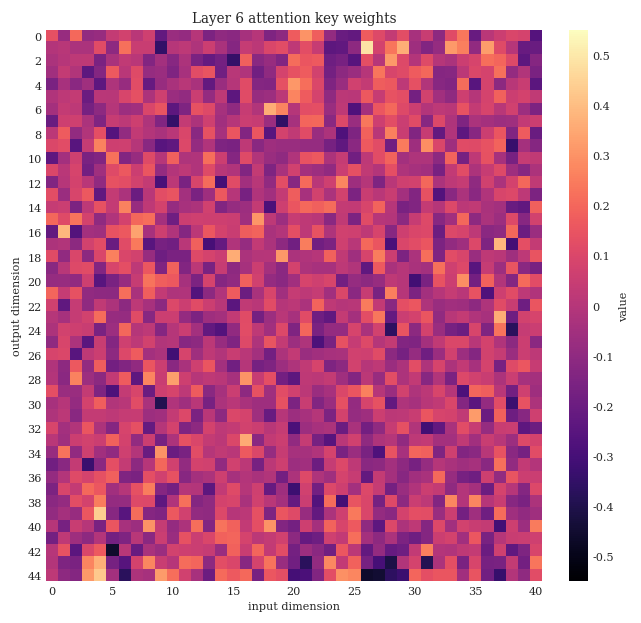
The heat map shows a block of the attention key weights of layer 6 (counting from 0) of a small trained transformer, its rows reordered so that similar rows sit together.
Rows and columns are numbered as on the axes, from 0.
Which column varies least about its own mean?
11
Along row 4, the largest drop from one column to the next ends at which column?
35
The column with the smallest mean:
38
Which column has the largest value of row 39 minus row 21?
4
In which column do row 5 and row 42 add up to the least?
5
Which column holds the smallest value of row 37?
20
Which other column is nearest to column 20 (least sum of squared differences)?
22
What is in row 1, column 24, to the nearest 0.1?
-0.2
